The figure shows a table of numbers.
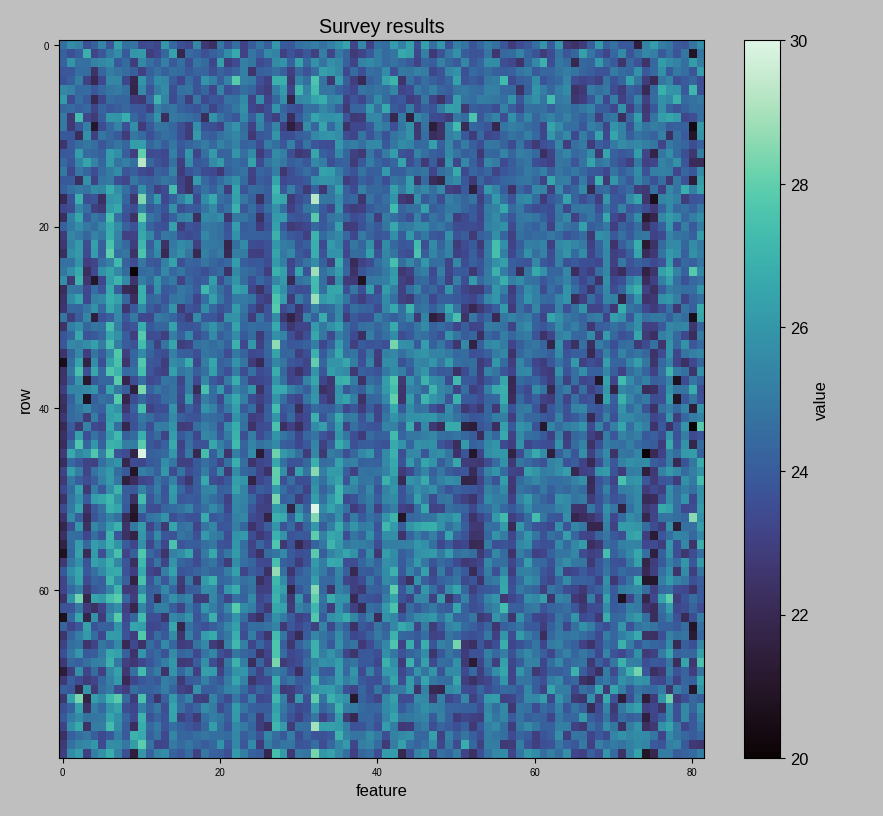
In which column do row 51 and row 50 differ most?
32
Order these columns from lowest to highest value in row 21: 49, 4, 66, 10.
66, 4, 49, 10
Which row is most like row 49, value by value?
73
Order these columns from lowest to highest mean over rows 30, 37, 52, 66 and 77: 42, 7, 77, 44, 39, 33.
39, 33, 77, 44, 7, 42
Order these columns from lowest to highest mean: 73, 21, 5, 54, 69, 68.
68, 21, 5, 54, 69, 73
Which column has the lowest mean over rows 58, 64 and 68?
80
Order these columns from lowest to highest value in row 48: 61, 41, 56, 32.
61, 32, 56, 41
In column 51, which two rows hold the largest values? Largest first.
77, 44
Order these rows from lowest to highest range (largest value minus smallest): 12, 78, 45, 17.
12, 78, 17, 45
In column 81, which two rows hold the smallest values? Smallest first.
13, 77
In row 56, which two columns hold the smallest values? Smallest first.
0, 75
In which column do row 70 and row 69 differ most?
10
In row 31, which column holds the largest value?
6
